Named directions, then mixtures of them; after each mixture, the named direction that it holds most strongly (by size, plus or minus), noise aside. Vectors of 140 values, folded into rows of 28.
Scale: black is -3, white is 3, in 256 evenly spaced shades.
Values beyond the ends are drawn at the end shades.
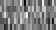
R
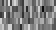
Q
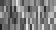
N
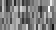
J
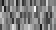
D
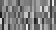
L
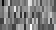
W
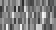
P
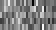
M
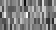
R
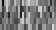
J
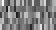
W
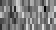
N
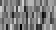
P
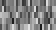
D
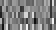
L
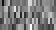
W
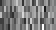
N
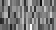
W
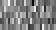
M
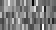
M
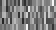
J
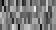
D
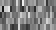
D
